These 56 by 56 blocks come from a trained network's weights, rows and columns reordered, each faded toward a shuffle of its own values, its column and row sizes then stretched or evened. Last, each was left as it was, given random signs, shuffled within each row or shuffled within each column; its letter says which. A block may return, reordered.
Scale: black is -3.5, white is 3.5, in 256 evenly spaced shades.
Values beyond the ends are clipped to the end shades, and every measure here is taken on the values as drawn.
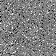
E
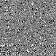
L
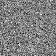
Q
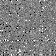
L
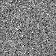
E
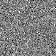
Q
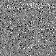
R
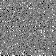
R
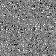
Q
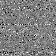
Q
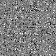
R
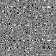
L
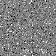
E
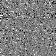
R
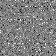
Q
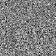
L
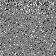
Q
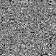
L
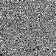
R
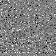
R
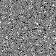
E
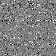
Q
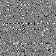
R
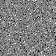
E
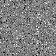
E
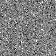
E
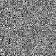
L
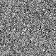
R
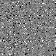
R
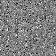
E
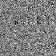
L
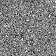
R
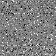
L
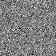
Q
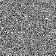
R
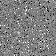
E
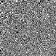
L
